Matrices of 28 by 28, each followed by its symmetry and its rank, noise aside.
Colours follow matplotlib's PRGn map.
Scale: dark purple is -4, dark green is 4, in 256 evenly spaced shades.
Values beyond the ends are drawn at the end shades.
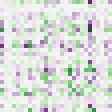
no symmetry, rank four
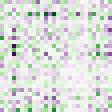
antisymmetric, rank four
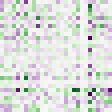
no symmetry, rank four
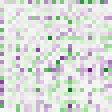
antisymmetric, rank four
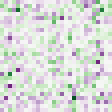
no symmetry, rank six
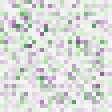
antisymmetric, rank six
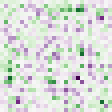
symmetric, rank six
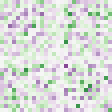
symmetric, rank eight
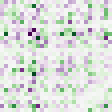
symmetric, rank four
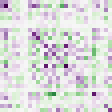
symmetric, rank four
